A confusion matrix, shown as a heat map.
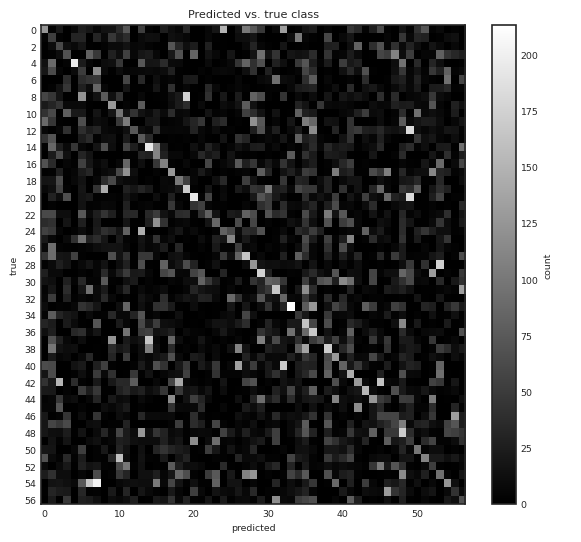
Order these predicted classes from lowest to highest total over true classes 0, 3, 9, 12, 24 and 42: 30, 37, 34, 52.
30, 37, 34, 52
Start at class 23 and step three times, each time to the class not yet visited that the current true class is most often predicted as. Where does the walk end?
36
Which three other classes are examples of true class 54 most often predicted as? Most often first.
7, 6, 15
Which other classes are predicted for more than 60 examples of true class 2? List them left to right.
17, 42, 45
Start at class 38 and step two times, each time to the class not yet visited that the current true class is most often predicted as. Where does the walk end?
48
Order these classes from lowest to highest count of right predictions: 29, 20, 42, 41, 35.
42, 41, 35, 29, 20
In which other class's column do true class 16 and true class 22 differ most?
38
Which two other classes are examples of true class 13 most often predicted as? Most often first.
34, 1
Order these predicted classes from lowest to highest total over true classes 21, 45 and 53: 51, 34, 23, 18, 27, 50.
50, 51, 34, 23, 18, 27
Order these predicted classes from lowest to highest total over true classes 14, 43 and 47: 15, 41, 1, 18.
41, 18, 15, 1
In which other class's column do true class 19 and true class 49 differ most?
8
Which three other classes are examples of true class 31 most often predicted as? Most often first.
56, 35, 6
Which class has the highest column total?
35
